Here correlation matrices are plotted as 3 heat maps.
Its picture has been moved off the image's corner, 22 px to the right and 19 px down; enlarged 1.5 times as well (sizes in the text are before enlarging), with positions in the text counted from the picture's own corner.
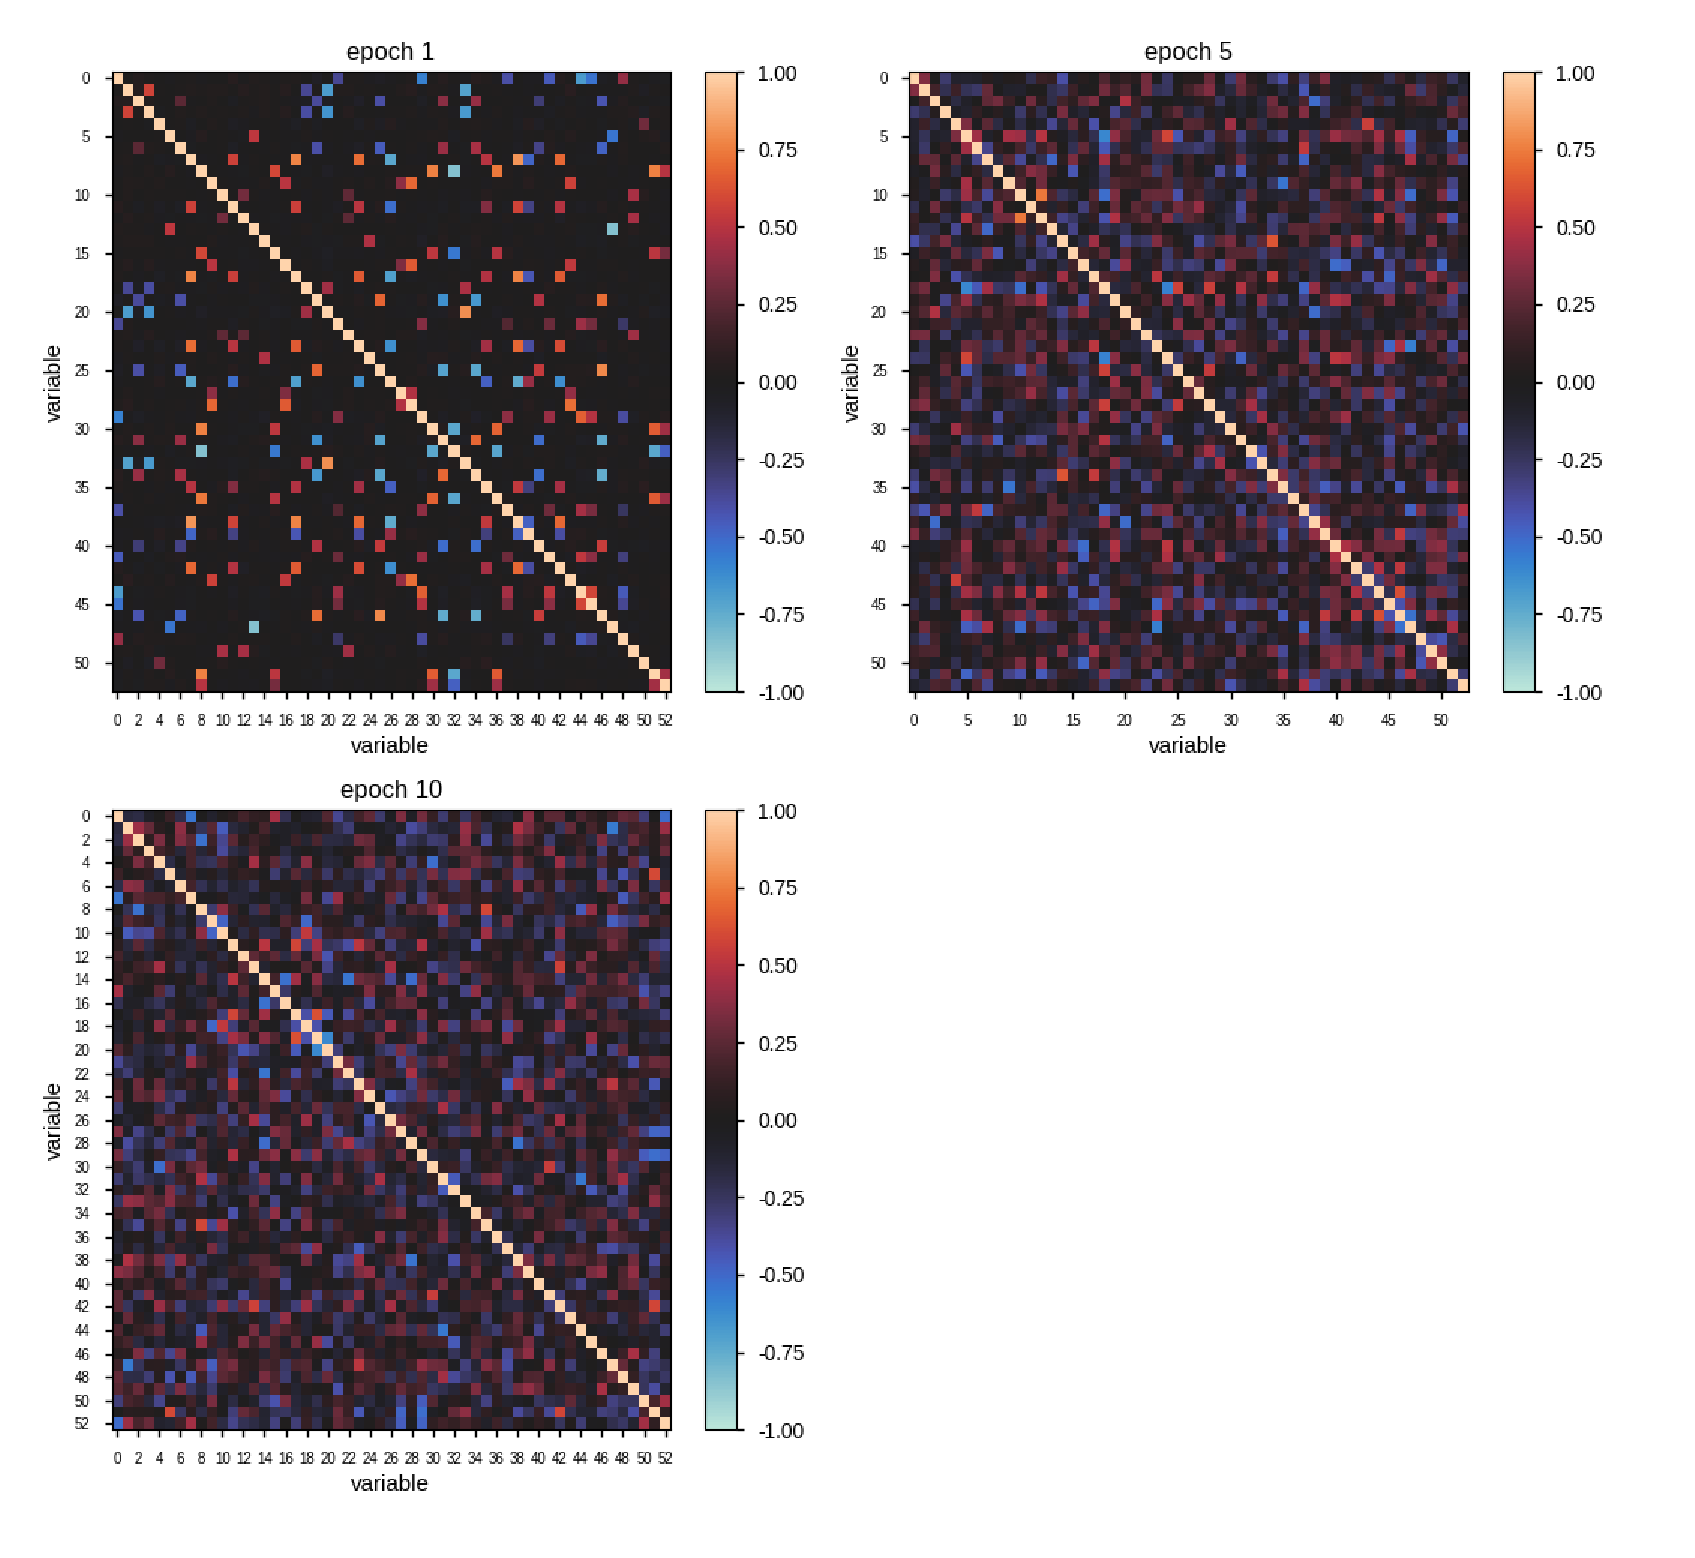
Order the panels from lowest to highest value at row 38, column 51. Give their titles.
epoch 10, epoch 1, epoch 5
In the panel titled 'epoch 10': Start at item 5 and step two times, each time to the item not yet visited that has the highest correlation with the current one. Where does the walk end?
42
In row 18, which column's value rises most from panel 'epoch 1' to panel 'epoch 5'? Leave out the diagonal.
1
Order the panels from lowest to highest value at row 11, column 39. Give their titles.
epoch 1, epoch 5, epoch 10
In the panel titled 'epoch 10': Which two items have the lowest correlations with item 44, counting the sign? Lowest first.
31, 8
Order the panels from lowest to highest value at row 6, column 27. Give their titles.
epoch 5, epoch 1, epoch 10
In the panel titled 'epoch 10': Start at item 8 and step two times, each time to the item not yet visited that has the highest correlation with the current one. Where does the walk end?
10
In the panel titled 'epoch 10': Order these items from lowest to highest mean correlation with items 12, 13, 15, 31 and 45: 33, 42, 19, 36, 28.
33, 28, 36, 42, 19
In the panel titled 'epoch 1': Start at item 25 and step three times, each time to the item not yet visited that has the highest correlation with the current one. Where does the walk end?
40
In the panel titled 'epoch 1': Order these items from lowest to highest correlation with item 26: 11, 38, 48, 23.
38, 23, 11, 48
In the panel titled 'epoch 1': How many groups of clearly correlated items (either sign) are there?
10
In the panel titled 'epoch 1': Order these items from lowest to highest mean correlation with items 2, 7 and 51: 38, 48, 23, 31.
48, 31, 23, 38
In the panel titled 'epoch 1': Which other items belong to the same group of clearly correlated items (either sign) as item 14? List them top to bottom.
24
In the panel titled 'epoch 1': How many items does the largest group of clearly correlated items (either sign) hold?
9
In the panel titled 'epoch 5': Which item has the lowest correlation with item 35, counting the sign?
9
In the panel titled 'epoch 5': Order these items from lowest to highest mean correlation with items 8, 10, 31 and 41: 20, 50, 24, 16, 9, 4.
16, 4, 20, 9, 24, 50
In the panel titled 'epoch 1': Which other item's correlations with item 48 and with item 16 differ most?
28
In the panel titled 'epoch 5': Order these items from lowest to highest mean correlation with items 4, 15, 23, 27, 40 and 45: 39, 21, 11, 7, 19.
21, 39, 7, 11, 19
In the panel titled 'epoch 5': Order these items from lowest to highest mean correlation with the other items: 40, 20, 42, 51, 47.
51, 47, 20, 42, 40
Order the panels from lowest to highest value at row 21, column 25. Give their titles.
epoch 1, epoch 10, epoch 5
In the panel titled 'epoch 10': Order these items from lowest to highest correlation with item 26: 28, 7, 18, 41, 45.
45, 41, 28, 7, 18
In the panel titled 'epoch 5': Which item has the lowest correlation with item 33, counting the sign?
32
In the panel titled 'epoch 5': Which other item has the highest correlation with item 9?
5
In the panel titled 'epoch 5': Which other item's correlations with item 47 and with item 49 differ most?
46
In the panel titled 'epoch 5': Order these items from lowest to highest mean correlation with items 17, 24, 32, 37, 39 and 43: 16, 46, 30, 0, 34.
16, 0, 30, 34, 46
